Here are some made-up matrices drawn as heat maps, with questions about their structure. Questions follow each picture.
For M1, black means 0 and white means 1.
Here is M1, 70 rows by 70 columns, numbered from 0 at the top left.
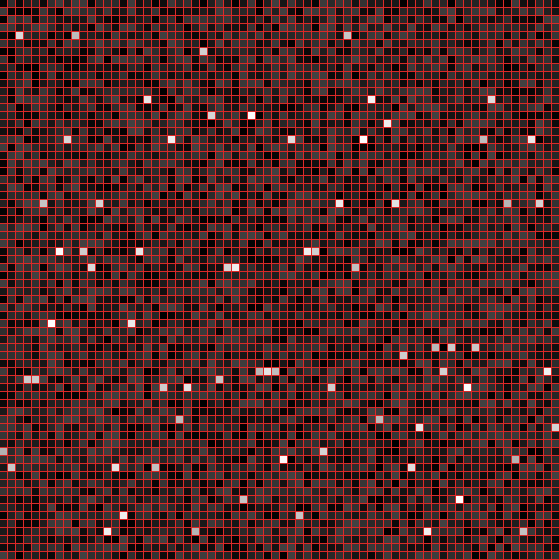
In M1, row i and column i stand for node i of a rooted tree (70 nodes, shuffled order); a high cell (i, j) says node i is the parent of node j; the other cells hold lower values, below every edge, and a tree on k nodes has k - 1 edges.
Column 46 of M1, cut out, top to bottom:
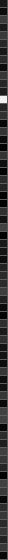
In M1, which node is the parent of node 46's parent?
25
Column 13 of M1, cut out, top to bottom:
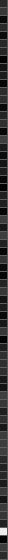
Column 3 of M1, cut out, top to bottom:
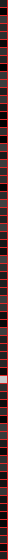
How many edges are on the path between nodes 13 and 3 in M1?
5
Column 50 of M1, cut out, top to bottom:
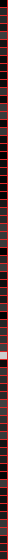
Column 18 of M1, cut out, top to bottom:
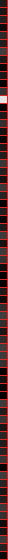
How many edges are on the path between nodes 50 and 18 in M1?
5
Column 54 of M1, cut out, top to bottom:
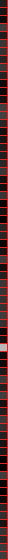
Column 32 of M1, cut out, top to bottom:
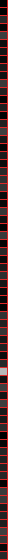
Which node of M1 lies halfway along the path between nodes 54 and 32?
6
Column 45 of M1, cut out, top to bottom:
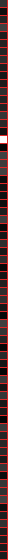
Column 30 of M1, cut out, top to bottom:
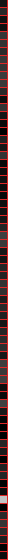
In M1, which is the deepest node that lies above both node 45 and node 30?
62
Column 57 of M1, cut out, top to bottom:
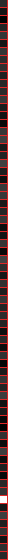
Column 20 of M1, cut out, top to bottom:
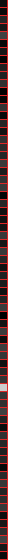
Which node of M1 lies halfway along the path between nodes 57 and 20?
15
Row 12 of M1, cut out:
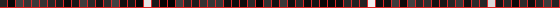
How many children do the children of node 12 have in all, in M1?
5
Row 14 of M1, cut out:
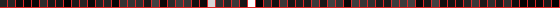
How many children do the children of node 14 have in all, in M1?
5
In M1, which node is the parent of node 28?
33
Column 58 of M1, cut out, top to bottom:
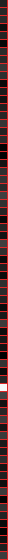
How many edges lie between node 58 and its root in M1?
5
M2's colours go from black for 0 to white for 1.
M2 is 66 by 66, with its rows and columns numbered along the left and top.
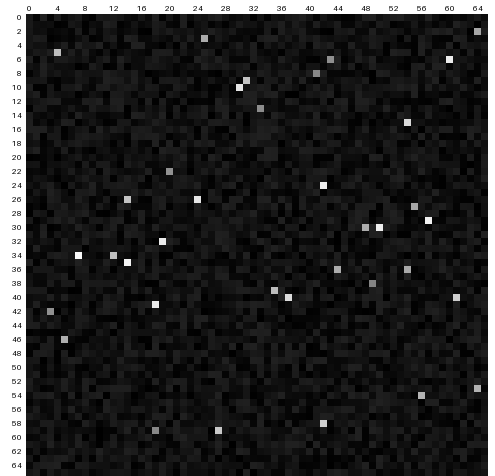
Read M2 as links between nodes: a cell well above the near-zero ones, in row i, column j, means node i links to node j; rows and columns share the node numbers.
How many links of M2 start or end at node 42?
3
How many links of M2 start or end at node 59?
2
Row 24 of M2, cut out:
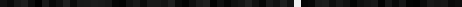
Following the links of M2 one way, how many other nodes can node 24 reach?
3
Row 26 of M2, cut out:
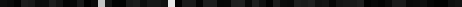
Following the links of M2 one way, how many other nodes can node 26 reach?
5
